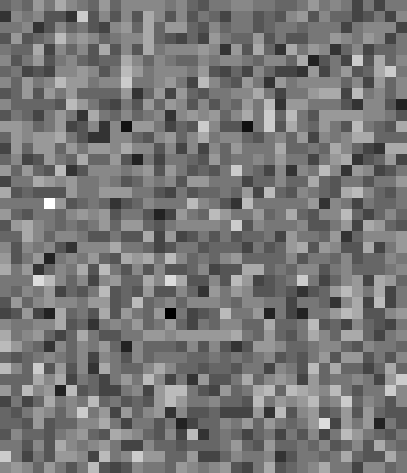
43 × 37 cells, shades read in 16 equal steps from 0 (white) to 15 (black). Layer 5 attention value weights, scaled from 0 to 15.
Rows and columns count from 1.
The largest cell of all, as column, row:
16, 29
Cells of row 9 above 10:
4
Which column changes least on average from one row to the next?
2
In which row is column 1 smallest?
42
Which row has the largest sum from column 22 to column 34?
7
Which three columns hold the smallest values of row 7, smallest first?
36, 12, 35
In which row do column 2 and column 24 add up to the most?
18
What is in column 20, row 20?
4
